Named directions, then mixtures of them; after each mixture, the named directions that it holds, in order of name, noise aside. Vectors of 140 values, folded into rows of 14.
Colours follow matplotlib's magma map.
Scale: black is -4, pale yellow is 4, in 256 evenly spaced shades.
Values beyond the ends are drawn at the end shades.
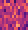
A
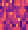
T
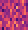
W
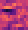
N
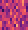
T, W.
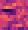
N.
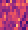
A, T.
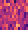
A.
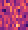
A, W.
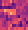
N, T.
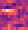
N.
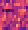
N, T.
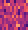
A.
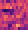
A, N.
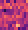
A, N.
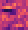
N.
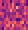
T, W.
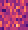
A, W.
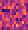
N, W.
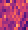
A, T.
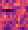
N, T.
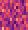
W.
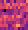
A, N.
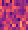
T.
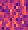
W.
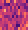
A.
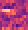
N, W.
